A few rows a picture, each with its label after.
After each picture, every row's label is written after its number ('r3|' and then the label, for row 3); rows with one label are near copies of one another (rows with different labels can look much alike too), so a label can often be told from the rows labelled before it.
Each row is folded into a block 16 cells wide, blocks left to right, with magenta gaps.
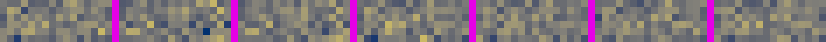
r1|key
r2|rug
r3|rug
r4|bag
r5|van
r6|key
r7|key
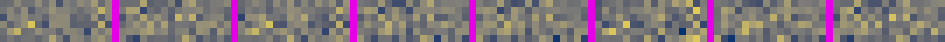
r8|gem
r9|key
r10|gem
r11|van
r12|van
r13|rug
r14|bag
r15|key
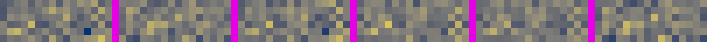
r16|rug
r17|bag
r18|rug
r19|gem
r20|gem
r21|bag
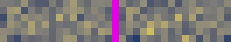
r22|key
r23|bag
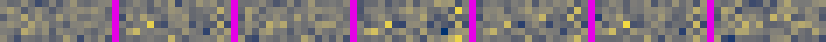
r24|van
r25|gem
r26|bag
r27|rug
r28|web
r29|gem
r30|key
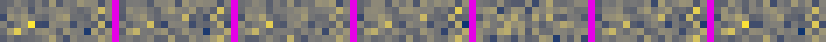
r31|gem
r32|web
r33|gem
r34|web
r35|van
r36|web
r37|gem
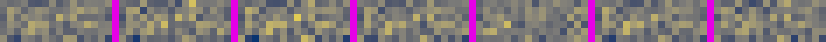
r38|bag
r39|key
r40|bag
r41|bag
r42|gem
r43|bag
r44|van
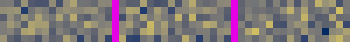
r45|van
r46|van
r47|rug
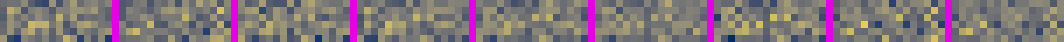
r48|bag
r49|rug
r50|van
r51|bag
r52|key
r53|key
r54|key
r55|web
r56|gem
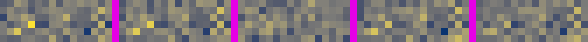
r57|gem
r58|gem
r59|van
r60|rug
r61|rug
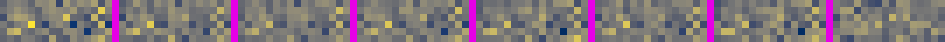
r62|web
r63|gem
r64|gem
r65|web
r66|rug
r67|gem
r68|rug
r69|key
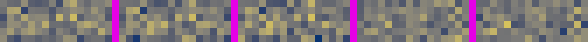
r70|key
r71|key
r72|van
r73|rug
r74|gem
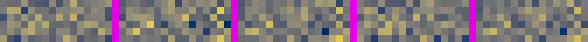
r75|key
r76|web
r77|rug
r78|van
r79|rug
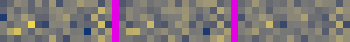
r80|gem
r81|rug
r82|gem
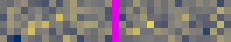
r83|bag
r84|gem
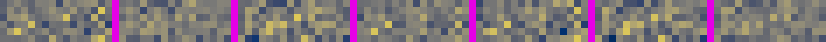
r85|web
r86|van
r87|bag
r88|gem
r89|rug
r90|bag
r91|key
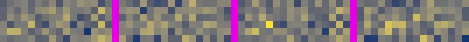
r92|rug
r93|van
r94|gem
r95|bag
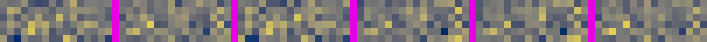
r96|bag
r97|gem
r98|bag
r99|rug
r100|rug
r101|gem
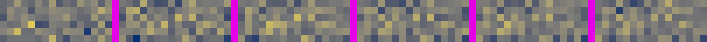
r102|gem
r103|key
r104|bag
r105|van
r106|van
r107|van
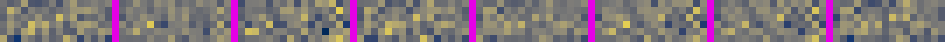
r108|bag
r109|gem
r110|rug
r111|bag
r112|key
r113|web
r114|web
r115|key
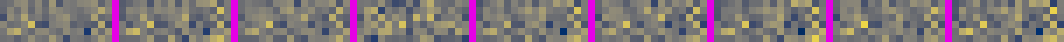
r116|gem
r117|rug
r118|web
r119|key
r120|rug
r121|web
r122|rug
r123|gem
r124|rug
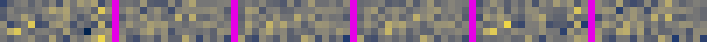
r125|rug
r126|van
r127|bag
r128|bag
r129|gem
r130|van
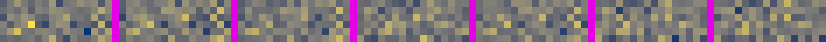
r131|gem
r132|web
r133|rug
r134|bag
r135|web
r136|van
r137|van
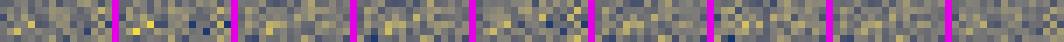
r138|gem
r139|gem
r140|bag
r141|bag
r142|web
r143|bag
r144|key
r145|bag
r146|gem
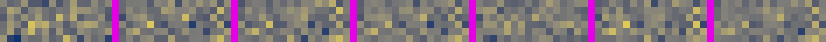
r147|bag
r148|web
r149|rug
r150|web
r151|key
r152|gem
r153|rug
